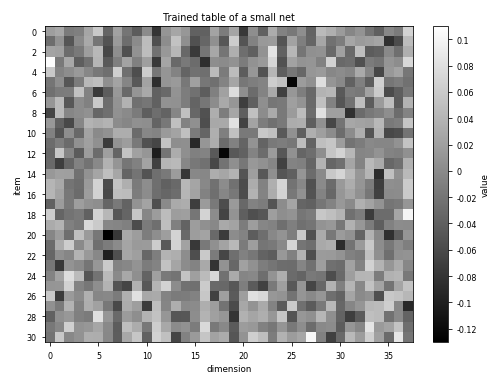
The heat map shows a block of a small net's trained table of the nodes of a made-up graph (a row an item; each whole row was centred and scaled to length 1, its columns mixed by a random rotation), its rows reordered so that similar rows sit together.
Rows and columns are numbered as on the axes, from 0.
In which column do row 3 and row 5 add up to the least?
11
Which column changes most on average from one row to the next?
29
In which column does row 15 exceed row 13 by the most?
24
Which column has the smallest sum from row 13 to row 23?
27
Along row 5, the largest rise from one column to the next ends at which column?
26
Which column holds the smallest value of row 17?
15
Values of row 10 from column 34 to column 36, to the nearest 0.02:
0.04 -0.06 -0.06
